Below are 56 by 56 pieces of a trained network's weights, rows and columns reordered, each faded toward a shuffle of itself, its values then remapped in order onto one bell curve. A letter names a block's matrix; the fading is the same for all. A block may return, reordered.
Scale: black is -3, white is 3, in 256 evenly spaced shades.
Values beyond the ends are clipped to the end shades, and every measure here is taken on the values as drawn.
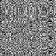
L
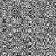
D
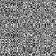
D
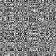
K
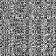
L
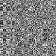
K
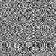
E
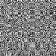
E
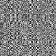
D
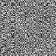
D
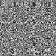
K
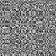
E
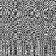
E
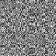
D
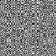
D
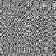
E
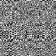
K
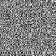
K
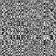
D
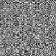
K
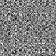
E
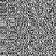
E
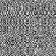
E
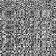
L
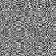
E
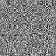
D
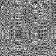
D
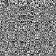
K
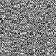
K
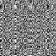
D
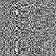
D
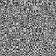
K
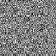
D
